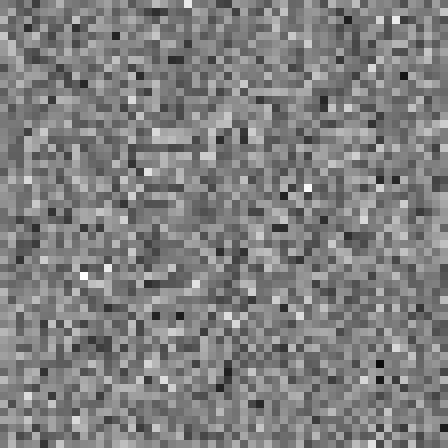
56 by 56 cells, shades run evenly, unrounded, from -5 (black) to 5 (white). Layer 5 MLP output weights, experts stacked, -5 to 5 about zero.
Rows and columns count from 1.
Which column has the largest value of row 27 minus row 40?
23
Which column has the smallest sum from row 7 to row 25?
51
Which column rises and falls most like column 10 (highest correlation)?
4
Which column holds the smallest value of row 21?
17
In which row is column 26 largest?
20
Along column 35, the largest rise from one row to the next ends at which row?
30
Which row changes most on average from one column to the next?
44
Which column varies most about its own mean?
48
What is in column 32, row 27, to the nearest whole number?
-2
